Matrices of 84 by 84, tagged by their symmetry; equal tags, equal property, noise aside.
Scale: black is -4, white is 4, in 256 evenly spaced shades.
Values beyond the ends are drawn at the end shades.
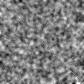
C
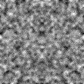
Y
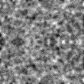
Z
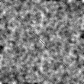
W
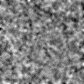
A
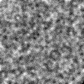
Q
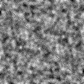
W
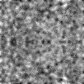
Z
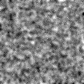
C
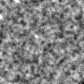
Q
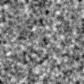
C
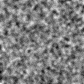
C
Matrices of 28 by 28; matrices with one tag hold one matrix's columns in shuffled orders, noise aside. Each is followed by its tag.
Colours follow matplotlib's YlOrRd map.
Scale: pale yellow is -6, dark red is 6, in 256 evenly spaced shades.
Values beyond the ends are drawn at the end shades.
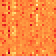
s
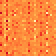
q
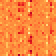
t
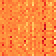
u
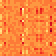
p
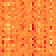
u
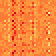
q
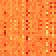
q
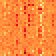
s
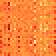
u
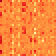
t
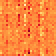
s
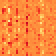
p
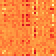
s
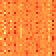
q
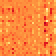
p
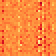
u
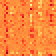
s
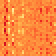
p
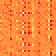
q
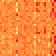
t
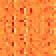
p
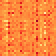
q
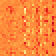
p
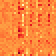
s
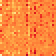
s
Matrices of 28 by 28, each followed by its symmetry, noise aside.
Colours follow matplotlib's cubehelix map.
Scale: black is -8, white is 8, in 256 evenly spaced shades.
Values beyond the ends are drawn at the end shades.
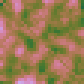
no symmetry.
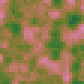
no symmetry.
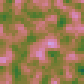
no symmetry.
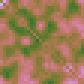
symmetric.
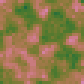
symmetric across the other diagonal.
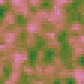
no symmetry.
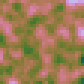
no symmetry.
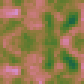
mirrored top to bottom.
